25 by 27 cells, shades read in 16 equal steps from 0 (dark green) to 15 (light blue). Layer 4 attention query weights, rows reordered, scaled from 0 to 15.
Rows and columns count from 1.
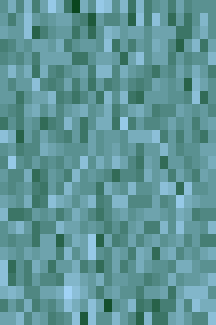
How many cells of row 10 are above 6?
19
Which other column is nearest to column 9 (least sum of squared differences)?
26
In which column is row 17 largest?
1
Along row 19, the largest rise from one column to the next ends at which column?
14
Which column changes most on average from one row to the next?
2
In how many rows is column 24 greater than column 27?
8
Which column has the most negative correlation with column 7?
10
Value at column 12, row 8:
9
